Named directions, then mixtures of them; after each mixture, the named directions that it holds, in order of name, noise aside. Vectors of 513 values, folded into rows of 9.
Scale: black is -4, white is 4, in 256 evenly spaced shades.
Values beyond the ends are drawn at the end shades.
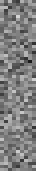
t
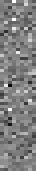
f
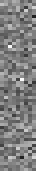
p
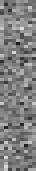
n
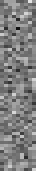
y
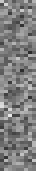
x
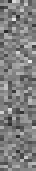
f, t.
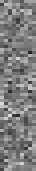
x, y.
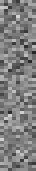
t.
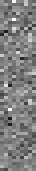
f.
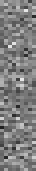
p, x.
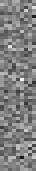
p.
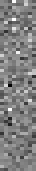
f.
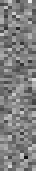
t, y.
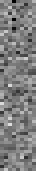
f, x.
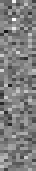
f, x.
